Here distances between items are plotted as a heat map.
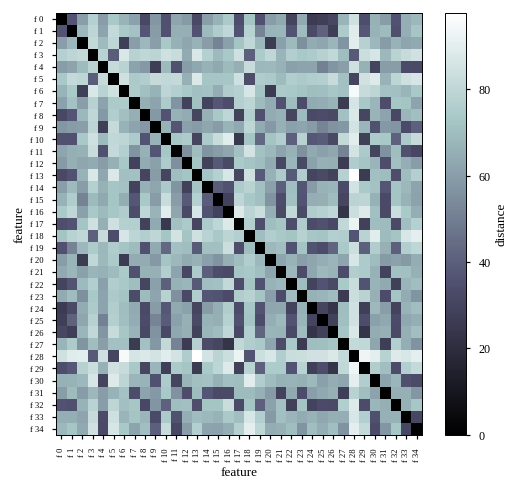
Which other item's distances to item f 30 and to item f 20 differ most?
f 6
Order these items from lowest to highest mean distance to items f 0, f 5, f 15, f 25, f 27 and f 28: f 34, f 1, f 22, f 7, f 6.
f 7, f 22, f 1, f 34, f 6
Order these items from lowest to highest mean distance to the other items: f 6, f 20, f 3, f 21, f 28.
f 21, f 20, f 6, f 3, f 28
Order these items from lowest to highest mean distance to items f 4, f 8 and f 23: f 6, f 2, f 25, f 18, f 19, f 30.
f 25, f 30, f 19, f 2, f 6, f 18
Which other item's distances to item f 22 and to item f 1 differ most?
f 19
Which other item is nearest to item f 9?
f 4
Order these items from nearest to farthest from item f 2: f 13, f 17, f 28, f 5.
f 13, f 17, f 5, f 28
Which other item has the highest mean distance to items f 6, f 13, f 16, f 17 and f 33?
f 28
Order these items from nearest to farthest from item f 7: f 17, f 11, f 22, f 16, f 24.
f 16, f 11, f 24, f 22, f 17
